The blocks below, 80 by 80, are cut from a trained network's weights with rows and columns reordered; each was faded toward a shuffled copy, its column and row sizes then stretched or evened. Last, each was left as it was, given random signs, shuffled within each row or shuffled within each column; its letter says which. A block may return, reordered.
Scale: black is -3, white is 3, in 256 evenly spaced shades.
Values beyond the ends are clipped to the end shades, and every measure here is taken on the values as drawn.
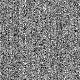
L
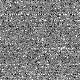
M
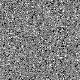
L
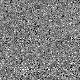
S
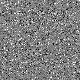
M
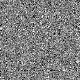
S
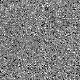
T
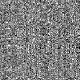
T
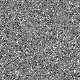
L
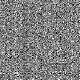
T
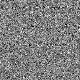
M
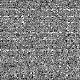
T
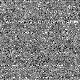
M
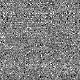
T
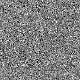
S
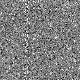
L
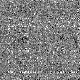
T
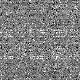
T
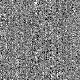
L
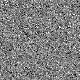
M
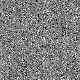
L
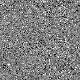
S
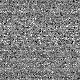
M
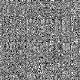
T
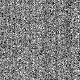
L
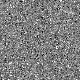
L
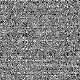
T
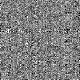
T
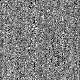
L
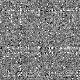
T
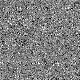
M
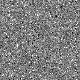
L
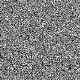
S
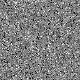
L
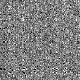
T
